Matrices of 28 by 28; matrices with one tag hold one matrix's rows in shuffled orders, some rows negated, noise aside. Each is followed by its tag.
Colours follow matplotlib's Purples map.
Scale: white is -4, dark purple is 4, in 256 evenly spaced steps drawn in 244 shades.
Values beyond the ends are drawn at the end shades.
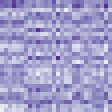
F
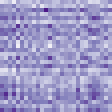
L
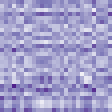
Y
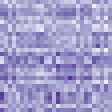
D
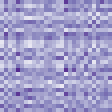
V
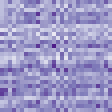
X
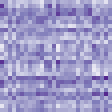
D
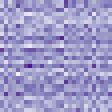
V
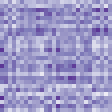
D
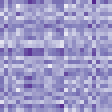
V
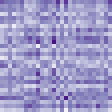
X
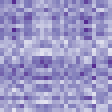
Y
